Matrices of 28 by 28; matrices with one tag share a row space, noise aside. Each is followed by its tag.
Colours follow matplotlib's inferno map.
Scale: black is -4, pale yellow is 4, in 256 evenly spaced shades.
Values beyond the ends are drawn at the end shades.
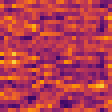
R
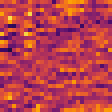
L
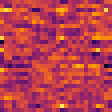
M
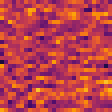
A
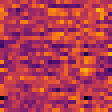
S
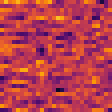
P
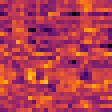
A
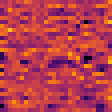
S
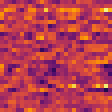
A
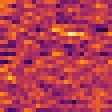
L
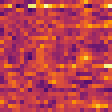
A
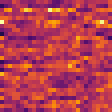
S
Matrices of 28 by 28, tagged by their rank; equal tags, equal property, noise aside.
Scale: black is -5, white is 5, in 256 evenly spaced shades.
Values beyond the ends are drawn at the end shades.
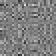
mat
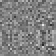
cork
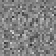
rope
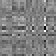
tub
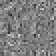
rope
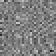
rope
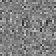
rope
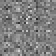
rope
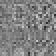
rope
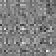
mat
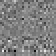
mat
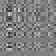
tub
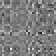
rope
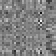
mat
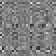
mat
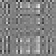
tub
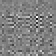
tub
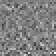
rope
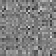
cork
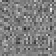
cork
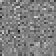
rope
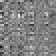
tub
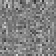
rope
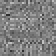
cork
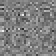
rope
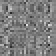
cork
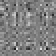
tub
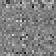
cork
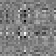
tub
